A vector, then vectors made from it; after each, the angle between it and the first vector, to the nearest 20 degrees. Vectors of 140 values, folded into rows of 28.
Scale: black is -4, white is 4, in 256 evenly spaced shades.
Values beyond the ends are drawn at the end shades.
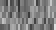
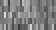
120 degrees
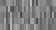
80 degrees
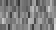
40 degrees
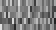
120 degrees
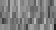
160 degrees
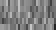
160 degrees
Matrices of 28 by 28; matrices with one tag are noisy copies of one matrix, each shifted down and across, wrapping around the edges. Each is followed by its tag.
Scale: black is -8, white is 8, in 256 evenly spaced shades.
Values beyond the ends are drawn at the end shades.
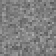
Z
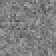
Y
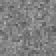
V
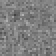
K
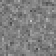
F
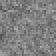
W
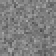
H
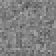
Y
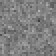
W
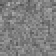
K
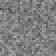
Z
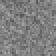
F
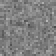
Z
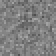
H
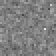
F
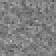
F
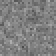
H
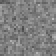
Y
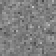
Z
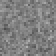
V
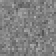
Y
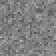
Z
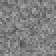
W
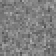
H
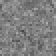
H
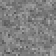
W
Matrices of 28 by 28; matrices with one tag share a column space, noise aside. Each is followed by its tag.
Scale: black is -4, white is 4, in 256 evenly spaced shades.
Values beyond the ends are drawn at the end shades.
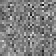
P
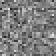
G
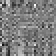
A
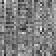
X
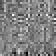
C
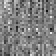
X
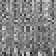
C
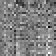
A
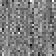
X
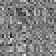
G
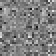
G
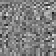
P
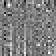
A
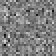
G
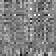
C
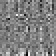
C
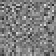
P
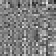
A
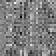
X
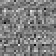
G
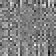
A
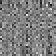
A
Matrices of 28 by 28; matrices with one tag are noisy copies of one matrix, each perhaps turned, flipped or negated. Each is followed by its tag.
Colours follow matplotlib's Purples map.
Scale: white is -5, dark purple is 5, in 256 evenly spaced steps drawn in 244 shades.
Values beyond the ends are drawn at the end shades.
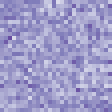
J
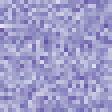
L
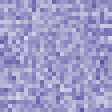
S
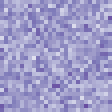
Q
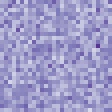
L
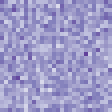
L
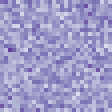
Q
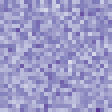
Q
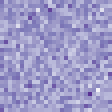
Q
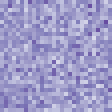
L
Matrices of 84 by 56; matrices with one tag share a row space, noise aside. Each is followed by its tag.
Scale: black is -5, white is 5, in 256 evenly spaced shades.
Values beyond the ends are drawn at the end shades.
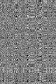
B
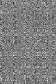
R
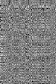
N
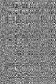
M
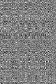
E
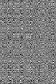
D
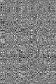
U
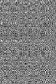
E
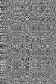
N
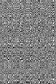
D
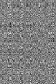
D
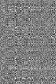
M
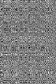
E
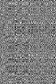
M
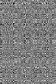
R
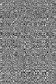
R
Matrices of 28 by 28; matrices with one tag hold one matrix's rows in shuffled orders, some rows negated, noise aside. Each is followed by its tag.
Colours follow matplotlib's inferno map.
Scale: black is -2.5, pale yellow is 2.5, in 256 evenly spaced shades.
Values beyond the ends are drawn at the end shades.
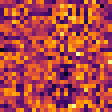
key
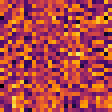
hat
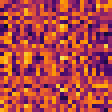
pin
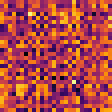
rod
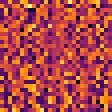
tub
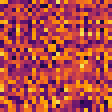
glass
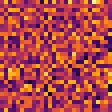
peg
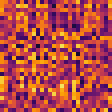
rod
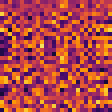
pin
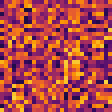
hat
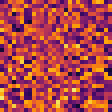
hat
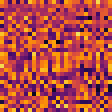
glass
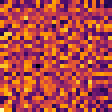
pin
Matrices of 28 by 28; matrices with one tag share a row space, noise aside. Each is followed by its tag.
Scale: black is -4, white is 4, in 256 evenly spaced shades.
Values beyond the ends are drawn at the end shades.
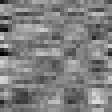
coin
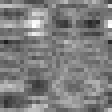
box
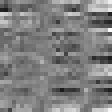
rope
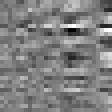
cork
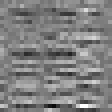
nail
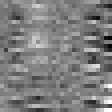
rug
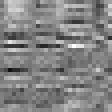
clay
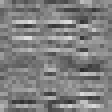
nail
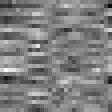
box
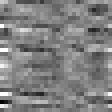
coin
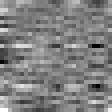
coin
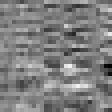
cork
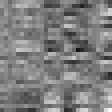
cork
